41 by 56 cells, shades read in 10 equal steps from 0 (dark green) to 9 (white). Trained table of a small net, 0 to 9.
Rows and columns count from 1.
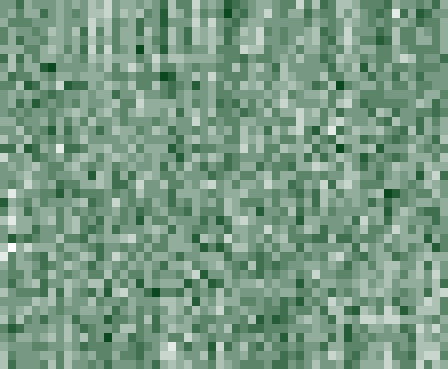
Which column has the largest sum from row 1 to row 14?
14
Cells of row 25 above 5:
7
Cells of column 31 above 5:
10
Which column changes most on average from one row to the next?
43
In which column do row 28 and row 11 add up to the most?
2
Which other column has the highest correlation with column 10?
40
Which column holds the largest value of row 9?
27
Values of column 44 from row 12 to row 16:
7 4 5 4 5
